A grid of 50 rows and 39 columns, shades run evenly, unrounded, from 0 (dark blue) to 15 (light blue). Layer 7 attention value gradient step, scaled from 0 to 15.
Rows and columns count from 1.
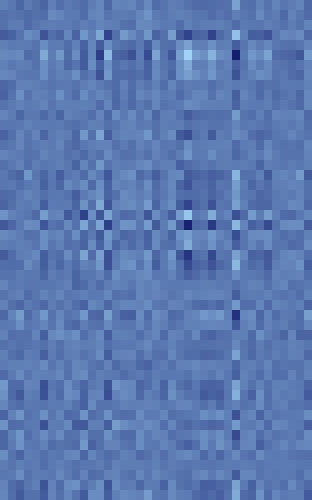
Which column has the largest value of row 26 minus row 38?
30
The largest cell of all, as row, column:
6, 24
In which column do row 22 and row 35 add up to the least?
11
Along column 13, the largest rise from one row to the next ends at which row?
23
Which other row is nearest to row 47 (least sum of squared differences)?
13
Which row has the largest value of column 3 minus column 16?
32
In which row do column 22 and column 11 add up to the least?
22
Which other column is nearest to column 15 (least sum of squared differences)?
35
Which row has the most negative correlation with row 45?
46
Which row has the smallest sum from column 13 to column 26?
18
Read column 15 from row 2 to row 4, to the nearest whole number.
8 8 7
